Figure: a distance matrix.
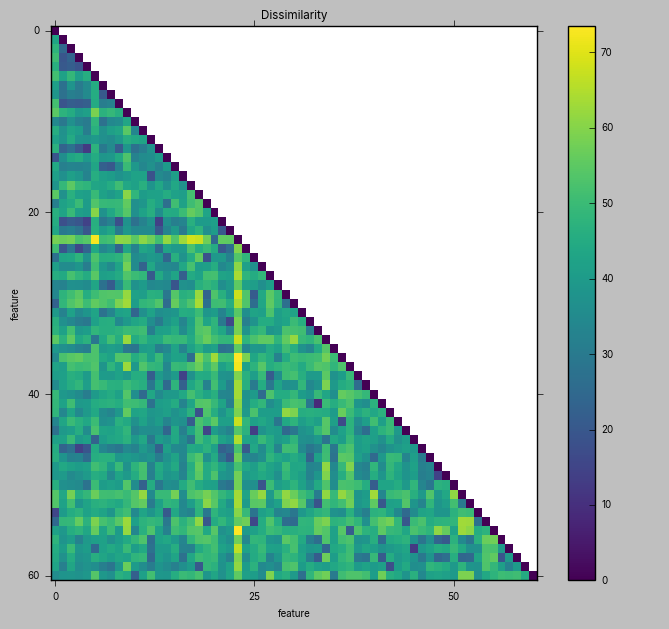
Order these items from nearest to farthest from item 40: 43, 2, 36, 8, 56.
2, 8, 56, 43, 36
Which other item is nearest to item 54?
25
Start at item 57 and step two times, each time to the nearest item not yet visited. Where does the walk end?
5
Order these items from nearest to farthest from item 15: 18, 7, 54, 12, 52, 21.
7, 21, 12, 18, 52, 54
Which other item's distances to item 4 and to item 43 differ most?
36
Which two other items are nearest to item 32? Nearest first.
22, 47
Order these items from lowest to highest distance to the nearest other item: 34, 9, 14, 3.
3, 14, 34, 9
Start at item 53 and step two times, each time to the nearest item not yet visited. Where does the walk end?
14
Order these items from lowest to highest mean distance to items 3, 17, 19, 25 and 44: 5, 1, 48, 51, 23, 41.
1, 48, 41, 5, 51, 23
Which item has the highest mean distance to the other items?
23
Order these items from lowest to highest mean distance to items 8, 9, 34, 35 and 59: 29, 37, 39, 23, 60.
60, 39, 37, 29, 23
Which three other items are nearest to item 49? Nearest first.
48, 56, 58
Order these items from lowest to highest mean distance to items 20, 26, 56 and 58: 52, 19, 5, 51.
52, 51, 19, 5
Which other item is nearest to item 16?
38
